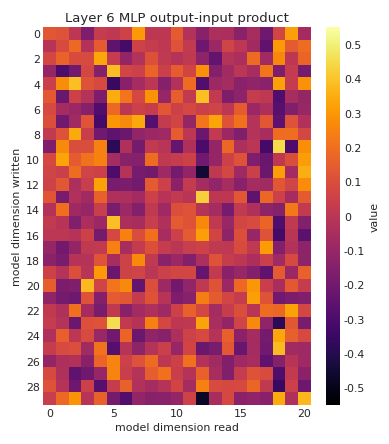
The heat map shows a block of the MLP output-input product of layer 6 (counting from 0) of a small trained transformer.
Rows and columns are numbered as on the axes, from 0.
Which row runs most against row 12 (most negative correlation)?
7
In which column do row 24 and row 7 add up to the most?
6
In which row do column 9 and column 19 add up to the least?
9
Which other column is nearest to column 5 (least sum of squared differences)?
12
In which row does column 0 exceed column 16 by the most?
13
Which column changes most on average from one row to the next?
5
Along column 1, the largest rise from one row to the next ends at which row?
4
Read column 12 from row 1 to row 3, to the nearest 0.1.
-0.2 -0.1 0.3
